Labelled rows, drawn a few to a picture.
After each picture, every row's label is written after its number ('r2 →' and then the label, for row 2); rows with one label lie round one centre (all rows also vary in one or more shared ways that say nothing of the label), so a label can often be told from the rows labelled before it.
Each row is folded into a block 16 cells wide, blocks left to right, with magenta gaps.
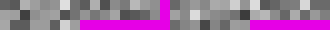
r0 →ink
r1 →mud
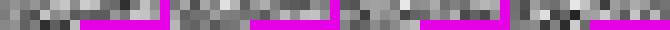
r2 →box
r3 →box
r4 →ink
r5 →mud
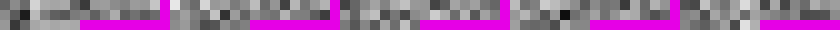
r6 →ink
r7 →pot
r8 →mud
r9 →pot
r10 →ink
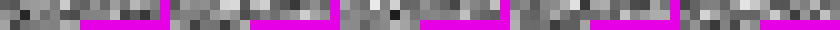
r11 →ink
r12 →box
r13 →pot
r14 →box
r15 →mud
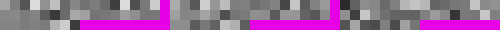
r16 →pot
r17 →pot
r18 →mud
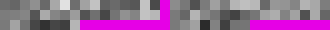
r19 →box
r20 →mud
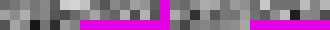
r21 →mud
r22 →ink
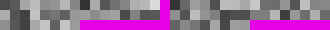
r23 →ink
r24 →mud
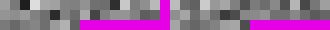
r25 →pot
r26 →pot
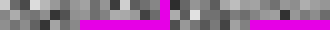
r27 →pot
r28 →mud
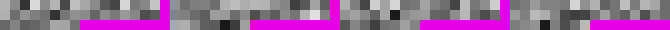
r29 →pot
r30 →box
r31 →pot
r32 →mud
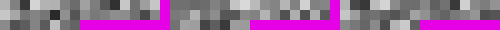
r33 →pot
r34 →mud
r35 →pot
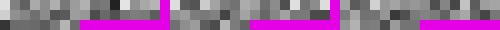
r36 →pot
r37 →pot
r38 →pot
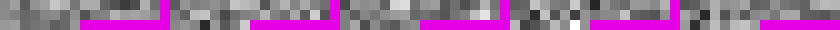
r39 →box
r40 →mud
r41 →box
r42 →ink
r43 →ink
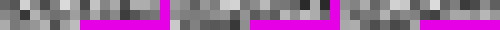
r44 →ink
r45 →box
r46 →box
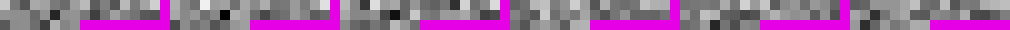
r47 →pot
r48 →pot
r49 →pot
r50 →ink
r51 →mud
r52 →ink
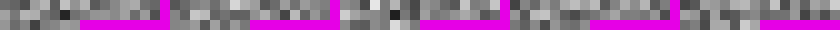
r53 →mud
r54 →mud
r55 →pot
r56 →mud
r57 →ink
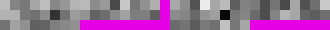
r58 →pot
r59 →pot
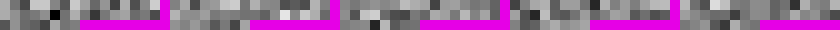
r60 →pot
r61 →box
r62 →mud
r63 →ink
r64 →pot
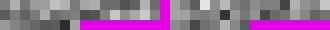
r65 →box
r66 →pot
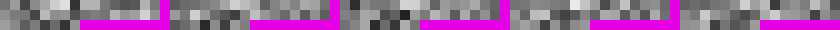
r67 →box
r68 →mud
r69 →mud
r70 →mud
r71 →mud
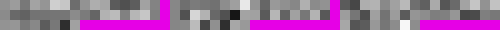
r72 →box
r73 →mud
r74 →ink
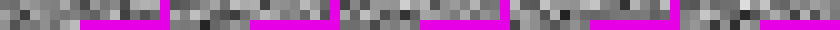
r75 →ink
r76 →mud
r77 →mud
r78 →pot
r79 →mud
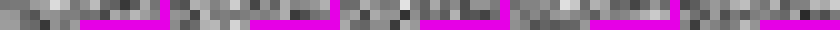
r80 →box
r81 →ink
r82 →ink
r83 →box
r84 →ink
